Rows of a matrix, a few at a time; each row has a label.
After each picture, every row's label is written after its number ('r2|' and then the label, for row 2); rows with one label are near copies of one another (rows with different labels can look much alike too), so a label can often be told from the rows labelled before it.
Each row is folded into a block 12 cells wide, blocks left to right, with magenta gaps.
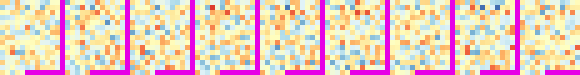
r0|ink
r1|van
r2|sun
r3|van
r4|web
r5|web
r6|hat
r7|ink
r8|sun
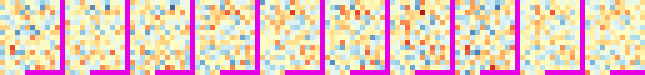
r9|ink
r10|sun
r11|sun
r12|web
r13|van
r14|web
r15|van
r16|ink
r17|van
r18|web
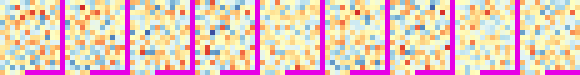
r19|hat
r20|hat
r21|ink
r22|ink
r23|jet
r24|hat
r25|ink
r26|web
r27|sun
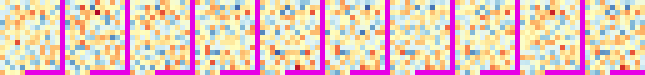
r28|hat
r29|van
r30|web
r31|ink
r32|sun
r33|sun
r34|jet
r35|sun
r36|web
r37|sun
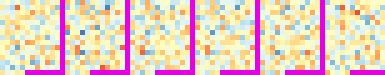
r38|hat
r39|ink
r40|ink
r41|ink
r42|sun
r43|van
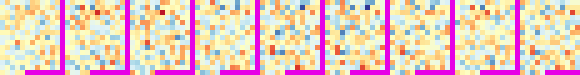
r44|web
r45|web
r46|van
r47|sun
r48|ink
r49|ink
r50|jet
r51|hat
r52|sun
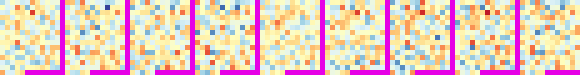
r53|van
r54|ink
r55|sun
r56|jet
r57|hat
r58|hat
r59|van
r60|web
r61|ink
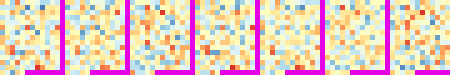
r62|jet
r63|ink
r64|van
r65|jet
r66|jet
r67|hat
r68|hat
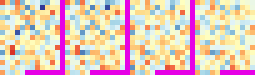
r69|ink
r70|ink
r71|sun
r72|jet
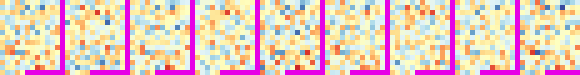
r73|jet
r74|hat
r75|jet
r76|van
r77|sun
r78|jet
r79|web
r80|sun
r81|jet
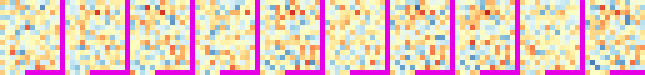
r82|ink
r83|van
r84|van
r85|ink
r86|web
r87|hat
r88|web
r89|web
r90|jet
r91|hat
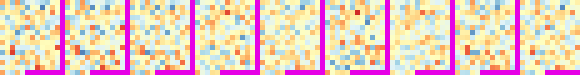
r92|ink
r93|jet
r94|jet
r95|van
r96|jet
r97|hat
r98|web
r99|sun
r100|ink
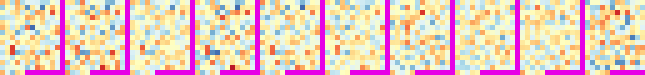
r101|ink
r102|sun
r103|ink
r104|sun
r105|ink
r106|ink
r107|van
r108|hat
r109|hat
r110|hat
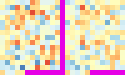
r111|web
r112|van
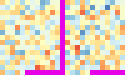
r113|sun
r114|ink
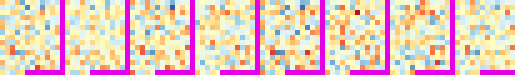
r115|jet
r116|jet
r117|ink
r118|web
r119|sun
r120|van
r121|web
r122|ink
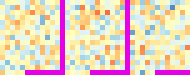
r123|hat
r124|web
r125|ink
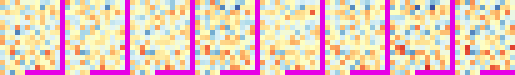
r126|sun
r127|ink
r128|sun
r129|ink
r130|sun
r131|jet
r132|jet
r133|ink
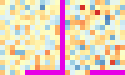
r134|jet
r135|hat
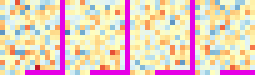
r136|jet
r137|sun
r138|hat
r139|ink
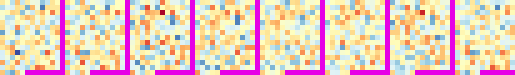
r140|sun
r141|sun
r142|van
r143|hat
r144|hat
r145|web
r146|van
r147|sun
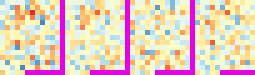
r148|web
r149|web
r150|sun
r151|van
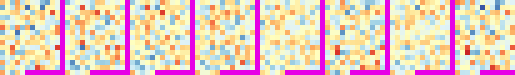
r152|ink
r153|van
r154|van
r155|hat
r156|hat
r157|sun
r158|web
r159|ink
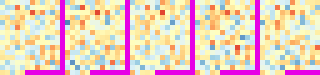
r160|web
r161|hat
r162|hat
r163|web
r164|hat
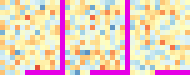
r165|sun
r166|sun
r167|van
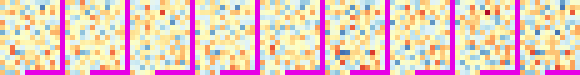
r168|sun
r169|sun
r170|van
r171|sun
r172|ink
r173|sun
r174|web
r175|van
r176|sun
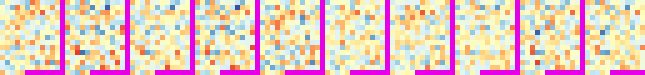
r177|web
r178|jet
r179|jet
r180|ink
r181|hat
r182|van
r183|web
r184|ink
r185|ink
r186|ink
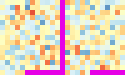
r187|web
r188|jet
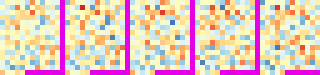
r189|hat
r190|hat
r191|van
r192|web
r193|van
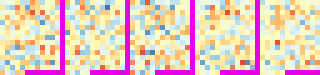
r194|web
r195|ink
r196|ink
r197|web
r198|web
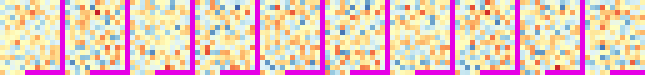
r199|web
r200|van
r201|jet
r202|ink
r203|hat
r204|sun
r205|hat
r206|van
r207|sun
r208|web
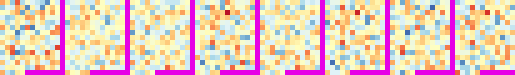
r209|ink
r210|hat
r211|sun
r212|web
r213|jet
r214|van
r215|ink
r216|van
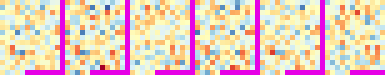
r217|ink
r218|sun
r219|web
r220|sun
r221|jet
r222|van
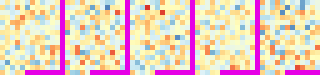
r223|hat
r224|sun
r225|van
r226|jet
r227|jet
